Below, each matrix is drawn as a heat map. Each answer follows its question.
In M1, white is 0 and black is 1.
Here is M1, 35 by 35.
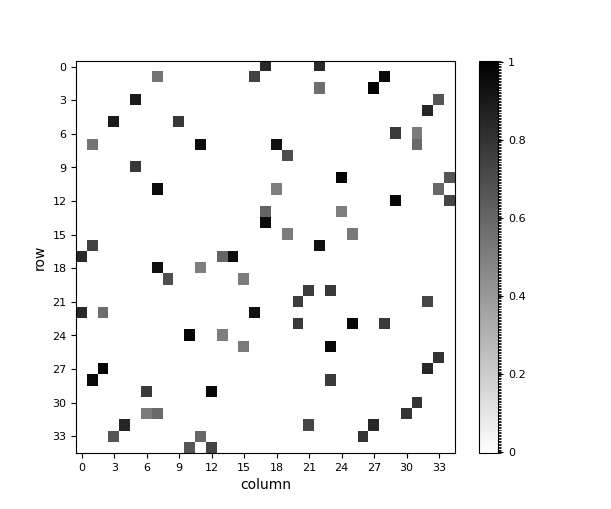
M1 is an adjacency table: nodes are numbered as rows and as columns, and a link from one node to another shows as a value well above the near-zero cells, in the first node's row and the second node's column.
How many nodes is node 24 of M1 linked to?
2
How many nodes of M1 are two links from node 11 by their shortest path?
4
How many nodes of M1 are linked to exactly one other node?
6
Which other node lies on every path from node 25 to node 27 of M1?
node 23
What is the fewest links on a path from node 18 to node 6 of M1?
3
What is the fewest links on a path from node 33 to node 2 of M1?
6
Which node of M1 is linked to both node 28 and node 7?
node 1
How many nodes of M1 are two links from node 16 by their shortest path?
4
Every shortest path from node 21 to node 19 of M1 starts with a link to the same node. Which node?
node 20
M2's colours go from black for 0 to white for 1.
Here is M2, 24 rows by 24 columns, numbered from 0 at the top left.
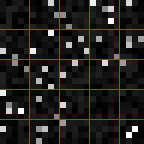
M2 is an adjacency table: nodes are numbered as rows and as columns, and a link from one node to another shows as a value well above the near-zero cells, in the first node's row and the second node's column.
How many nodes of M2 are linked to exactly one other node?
12
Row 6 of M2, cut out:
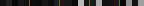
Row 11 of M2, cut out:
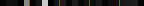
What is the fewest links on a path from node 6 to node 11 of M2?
3
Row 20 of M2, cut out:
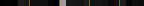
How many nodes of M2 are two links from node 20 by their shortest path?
3
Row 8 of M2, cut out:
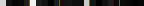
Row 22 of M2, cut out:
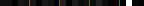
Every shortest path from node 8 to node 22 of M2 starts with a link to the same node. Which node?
node 0
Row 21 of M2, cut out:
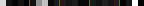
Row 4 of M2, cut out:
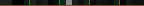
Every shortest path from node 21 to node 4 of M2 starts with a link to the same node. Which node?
node 7
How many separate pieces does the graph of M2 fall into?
2
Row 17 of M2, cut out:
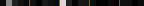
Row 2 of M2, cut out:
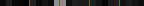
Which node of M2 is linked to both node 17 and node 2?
node 10
